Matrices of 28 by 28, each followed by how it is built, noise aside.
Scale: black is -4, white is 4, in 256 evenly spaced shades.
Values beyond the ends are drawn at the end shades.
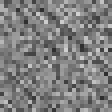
Toeplitz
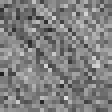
Toeplitz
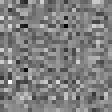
low rank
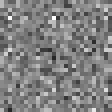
low rank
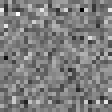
uneven rows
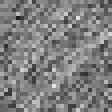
Hankel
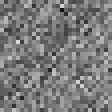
Hankel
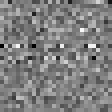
uneven rows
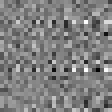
low rank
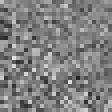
lower triangular
